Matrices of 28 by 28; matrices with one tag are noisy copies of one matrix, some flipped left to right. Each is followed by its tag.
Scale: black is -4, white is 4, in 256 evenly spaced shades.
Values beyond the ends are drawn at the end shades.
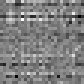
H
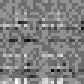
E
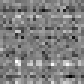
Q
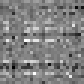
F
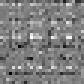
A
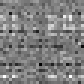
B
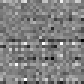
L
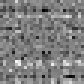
Q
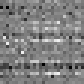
F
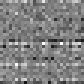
L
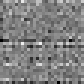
L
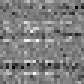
F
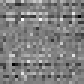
H
